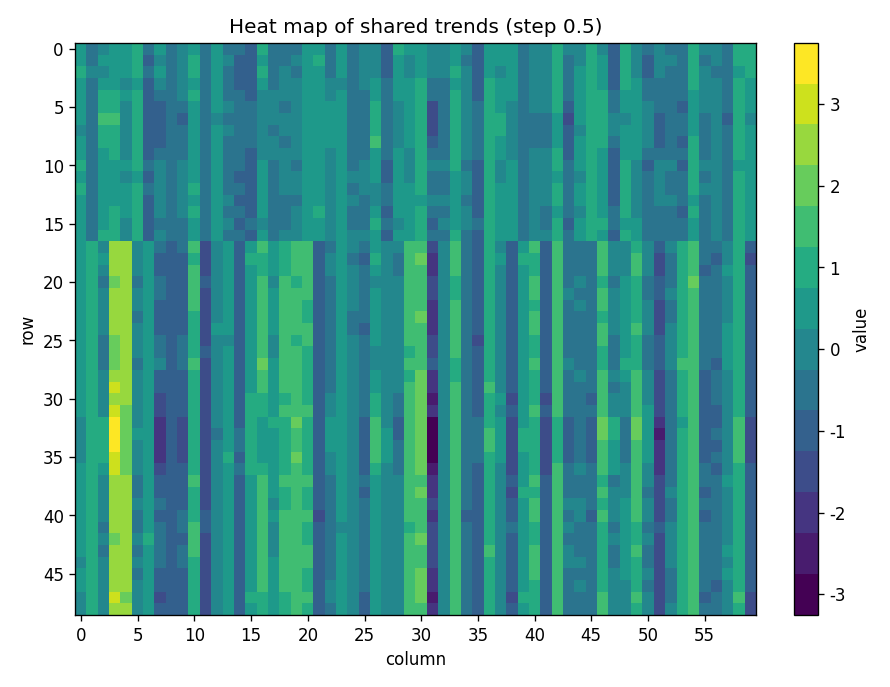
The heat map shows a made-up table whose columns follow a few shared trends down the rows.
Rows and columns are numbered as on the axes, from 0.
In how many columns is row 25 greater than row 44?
4
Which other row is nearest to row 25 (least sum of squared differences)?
26
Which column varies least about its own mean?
23
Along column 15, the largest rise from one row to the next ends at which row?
17
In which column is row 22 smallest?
31
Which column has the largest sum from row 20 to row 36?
3
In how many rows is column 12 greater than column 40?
17
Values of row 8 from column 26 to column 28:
1.5 -0.5 0
